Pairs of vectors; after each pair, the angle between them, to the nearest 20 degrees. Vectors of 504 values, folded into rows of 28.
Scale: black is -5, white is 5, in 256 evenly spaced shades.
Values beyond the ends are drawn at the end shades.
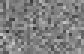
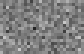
40 degrees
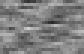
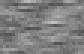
160 degrees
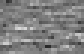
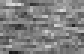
120 degrees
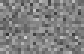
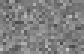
80 degrees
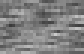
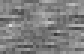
160 degrees
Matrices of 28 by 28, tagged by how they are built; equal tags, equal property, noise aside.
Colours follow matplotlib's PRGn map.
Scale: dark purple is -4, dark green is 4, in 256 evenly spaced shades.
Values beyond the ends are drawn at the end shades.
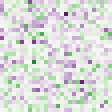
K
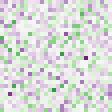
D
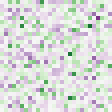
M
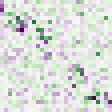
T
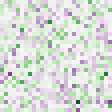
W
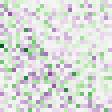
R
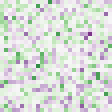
D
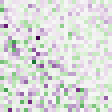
R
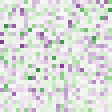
D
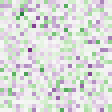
D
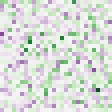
D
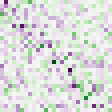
T
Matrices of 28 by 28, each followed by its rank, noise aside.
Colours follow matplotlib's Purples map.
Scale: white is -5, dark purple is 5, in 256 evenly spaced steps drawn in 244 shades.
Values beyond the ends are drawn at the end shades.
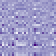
two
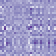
three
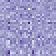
four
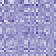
three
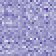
six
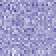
six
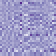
three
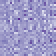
four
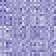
three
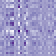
two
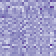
four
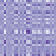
one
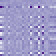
one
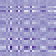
one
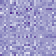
four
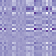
one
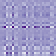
one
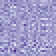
four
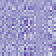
three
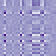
one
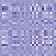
two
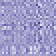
four
